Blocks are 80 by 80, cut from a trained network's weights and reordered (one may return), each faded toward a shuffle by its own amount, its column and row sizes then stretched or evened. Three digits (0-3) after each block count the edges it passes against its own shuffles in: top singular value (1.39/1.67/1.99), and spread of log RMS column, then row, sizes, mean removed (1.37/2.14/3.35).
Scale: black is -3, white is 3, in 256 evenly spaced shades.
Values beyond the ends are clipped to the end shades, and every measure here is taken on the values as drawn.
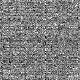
2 1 0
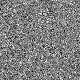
0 0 0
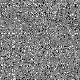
1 1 1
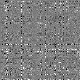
1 2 2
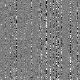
1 3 0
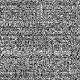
2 1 0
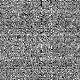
2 1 0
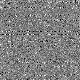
0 0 2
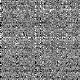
2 2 1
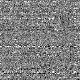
2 1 2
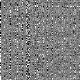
1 3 0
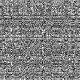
3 1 0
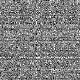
2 1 1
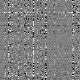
2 3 1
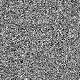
2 0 0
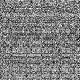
3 0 0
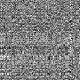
3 1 0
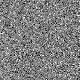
1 0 0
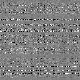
1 1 3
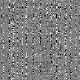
2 3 1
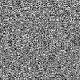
2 0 1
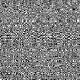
3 0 2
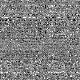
1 0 2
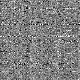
1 0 2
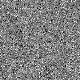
0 0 1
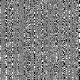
3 3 0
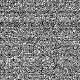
2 1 0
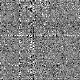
1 2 1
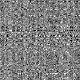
2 0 2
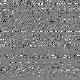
1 1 3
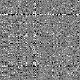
3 2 2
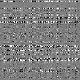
3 2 3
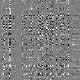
3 3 2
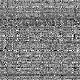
3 1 2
